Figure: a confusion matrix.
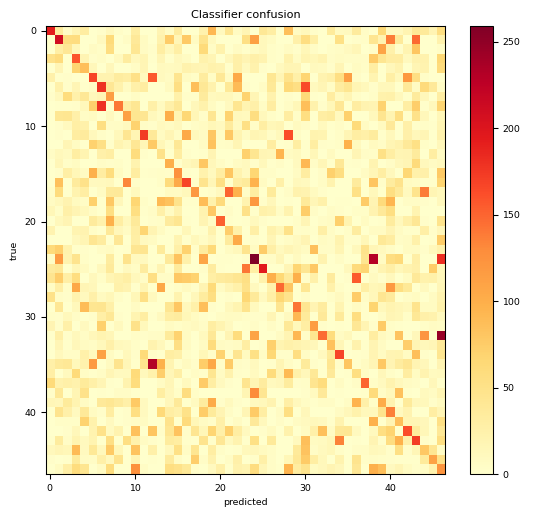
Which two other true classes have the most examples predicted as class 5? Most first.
35, 15
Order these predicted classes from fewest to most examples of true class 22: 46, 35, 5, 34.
35, 34, 5, 46
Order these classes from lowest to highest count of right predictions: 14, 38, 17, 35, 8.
38, 35, 14, 17, 8
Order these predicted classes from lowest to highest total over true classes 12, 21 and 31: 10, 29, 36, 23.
23, 29, 36, 10
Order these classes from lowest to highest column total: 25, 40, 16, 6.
25, 16, 6, 40
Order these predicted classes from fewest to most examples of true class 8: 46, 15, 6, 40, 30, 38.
40, 38, 15, 46, 30, 6
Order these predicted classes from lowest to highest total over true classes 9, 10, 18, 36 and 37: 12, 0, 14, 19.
12, 0, 19, 14
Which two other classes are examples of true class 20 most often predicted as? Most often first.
7, 34
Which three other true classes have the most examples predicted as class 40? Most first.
1, 27, 18
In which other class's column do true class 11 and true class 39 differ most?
28
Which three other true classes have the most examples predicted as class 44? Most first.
17, 32, 6
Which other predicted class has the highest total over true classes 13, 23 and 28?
27
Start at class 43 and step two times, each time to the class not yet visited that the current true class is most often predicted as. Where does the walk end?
6
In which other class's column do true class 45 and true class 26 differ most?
36
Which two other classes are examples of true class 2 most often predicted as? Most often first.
39, 43
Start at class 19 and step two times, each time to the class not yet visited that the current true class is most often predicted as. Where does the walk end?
29
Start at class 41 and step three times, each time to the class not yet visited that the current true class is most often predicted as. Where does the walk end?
46
